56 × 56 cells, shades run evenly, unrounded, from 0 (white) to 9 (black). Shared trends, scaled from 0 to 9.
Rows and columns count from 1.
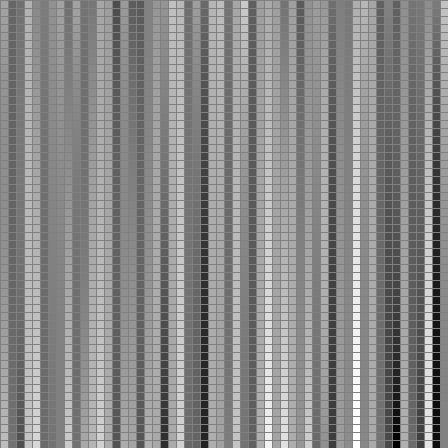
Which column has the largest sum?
55
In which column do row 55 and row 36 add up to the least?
45
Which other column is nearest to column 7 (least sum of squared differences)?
40
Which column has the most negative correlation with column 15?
52
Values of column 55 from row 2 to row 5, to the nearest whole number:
5 5 5 5
